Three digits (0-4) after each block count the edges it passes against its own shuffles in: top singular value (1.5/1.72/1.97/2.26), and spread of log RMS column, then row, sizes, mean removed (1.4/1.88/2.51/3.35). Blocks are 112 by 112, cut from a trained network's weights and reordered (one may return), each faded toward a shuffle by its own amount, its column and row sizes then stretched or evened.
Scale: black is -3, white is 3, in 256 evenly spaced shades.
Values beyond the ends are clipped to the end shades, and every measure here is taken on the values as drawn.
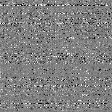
0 0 4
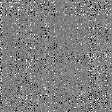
0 4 2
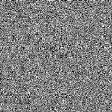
3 1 2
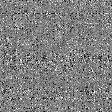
0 0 3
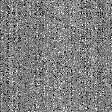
2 2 1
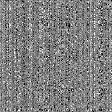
3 3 1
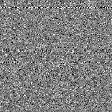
2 0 2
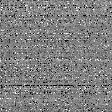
2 1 3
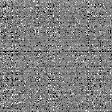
2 3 2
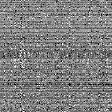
4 3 1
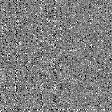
1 2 1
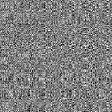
4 3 2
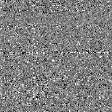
1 2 3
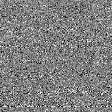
1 0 3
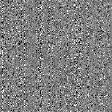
1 4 1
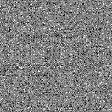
2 1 1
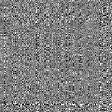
4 4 2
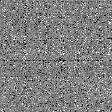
0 2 2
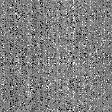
1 3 1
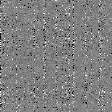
0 4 2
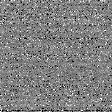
0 0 3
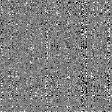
1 4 3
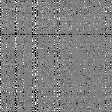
2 4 2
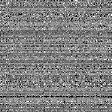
4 2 3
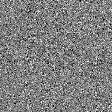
0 1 1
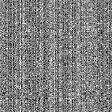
4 2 2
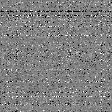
1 1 3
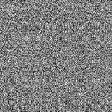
4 1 0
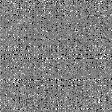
1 2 3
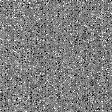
0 1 1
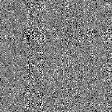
2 4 2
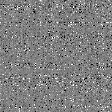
0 2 3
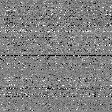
2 0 4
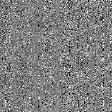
0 4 2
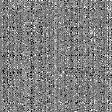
3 3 2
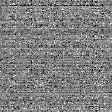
3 2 1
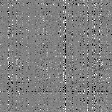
2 4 2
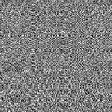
4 1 3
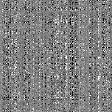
3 4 3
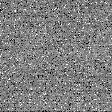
0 1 0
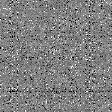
0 3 1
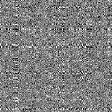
4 3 3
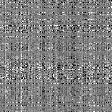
4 2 4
